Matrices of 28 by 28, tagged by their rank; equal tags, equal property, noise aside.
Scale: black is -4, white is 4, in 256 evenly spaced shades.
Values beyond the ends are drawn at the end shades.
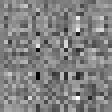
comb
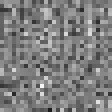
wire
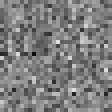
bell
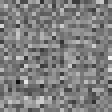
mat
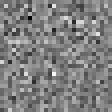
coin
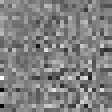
comb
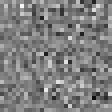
coin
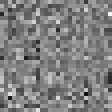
wire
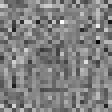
wire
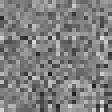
wire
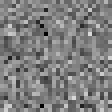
bell
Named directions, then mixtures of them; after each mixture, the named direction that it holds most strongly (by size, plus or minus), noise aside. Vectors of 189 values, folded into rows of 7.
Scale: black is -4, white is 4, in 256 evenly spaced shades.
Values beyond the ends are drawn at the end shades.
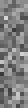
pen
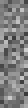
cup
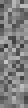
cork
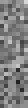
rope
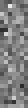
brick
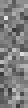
pen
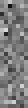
brick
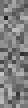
pen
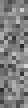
cup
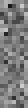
brick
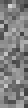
pen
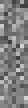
cork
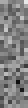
rope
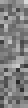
rope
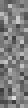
brick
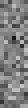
cup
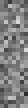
cup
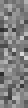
cup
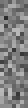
pen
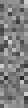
cup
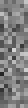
pen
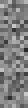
cup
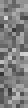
pen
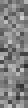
pen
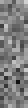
rope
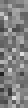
pen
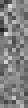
brick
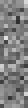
cup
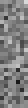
rope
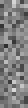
cork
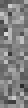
brick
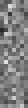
brick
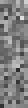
rope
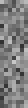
rope
